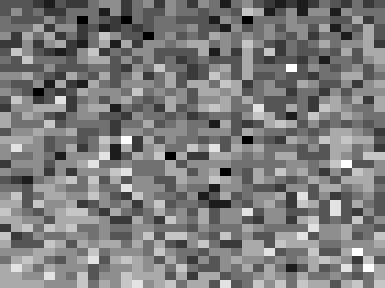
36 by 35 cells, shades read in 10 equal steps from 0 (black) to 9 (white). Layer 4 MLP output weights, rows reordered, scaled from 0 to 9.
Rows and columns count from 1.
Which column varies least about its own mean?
22
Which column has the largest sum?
9
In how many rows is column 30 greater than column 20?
15
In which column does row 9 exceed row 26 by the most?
27
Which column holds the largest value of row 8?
3
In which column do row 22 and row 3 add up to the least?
23
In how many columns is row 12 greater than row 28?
9
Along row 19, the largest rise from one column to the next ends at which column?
12
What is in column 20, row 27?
3
